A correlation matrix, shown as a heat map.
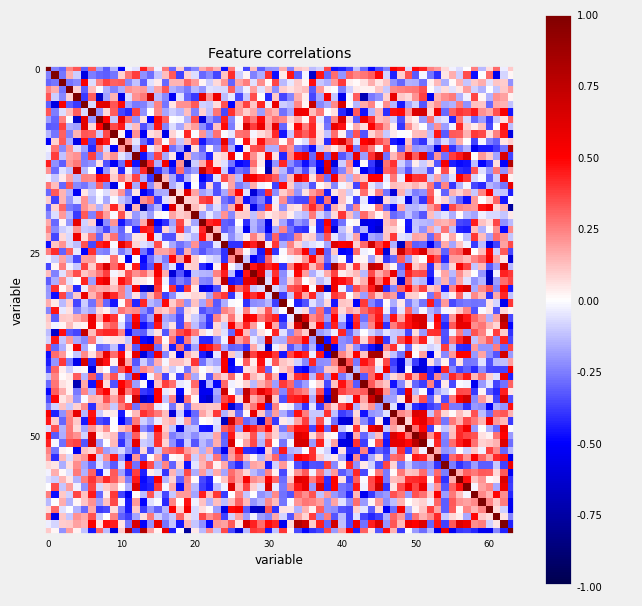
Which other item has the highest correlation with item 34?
62
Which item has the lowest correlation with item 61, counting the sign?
1
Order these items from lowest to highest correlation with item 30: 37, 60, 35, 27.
60, 27, 35, 37
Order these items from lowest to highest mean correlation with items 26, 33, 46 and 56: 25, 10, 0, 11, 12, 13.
13, 0, 11, 25, 12, 10
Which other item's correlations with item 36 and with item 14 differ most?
4
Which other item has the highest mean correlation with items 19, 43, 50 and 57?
30
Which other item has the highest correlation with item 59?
19
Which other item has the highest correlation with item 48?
25
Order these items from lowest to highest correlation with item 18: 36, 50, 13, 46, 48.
50, 48, 46, 13, 36
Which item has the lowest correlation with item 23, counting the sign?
43
